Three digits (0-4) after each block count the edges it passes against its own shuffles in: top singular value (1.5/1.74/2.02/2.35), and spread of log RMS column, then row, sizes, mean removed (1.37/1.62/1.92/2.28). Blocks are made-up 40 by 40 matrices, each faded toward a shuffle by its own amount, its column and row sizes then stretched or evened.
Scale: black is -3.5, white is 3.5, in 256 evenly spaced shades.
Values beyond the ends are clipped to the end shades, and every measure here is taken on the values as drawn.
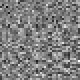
3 2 1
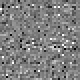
1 2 2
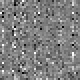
0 4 1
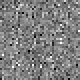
1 2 0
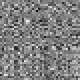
3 0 4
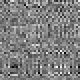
3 1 4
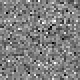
0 0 0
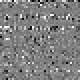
1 1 4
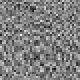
3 1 1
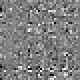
1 4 4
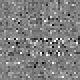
1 0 4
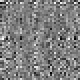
3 4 4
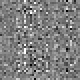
1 4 1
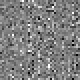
0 4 0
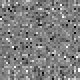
2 1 1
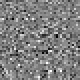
2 0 2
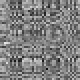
4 1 4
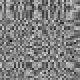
3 1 1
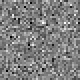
0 1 1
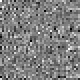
2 1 2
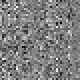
2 4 0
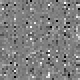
1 4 1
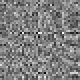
3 1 3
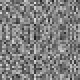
4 3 0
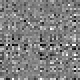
3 3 4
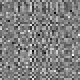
4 4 0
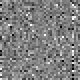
2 3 0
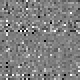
1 2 4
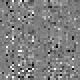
1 4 2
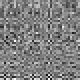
4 3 4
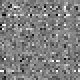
0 3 4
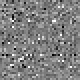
0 1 2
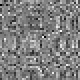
3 2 0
